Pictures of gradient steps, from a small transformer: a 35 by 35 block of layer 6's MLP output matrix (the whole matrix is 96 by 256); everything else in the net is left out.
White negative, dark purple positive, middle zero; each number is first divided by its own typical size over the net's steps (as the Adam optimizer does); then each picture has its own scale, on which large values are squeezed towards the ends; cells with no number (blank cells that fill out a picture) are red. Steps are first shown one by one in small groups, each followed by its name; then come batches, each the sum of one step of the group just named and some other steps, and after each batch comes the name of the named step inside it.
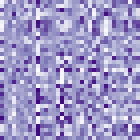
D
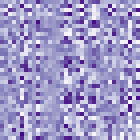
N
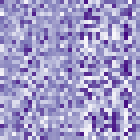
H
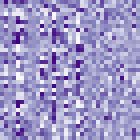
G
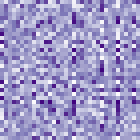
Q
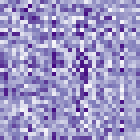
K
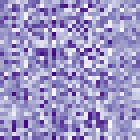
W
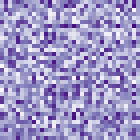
G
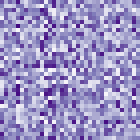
K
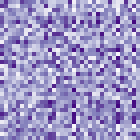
G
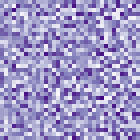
W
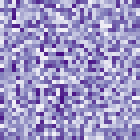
D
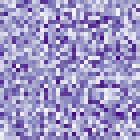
N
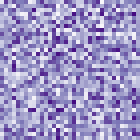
G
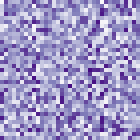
D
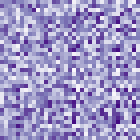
H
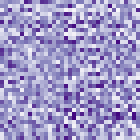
N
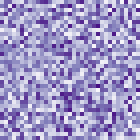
N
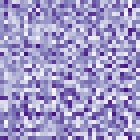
W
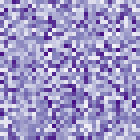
K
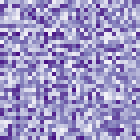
K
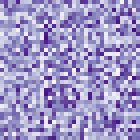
H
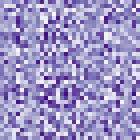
G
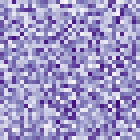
Q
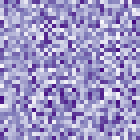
Q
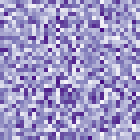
N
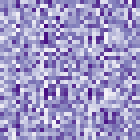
H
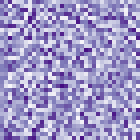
W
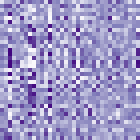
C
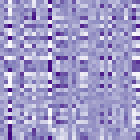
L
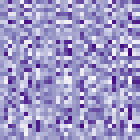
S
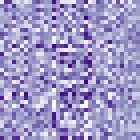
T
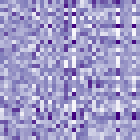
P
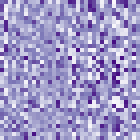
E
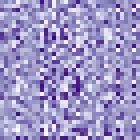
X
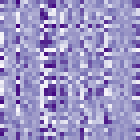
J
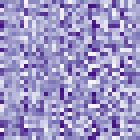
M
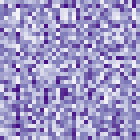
M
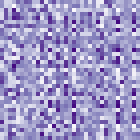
L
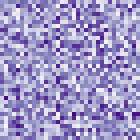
E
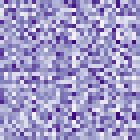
P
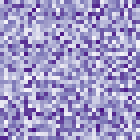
S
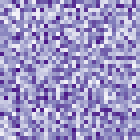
X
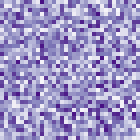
E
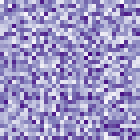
T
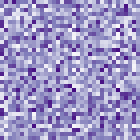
C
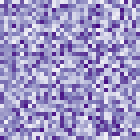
M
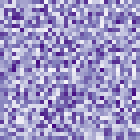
T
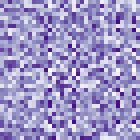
M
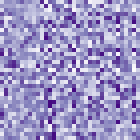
C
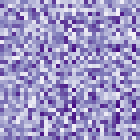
M
